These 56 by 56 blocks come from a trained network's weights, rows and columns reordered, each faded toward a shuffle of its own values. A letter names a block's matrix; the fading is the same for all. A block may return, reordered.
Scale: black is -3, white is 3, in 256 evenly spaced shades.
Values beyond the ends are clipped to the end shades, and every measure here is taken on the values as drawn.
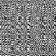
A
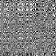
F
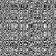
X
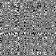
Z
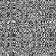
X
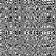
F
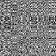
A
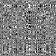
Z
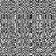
A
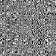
Z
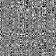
Z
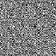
X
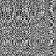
A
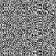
X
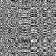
A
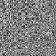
X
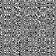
F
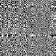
F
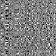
Z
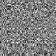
X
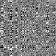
F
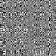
F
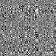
Z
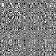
F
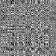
F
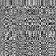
A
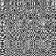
A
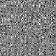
Z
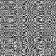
A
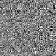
X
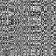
A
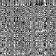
F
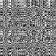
X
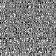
Z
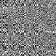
F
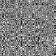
F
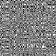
Z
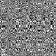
Z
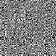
Z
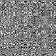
Z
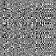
F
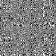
Z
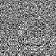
X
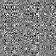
Z
